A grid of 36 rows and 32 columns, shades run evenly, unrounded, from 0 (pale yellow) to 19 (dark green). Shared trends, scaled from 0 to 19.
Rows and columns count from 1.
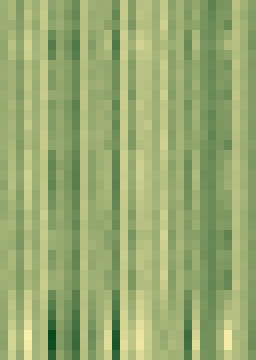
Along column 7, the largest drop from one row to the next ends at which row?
7
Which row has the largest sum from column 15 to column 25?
24
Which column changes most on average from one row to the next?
29
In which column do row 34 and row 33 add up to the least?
4
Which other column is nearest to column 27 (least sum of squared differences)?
26
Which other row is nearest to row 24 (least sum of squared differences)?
28
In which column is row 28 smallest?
21
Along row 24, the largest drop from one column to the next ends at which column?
30
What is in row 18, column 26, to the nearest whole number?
11
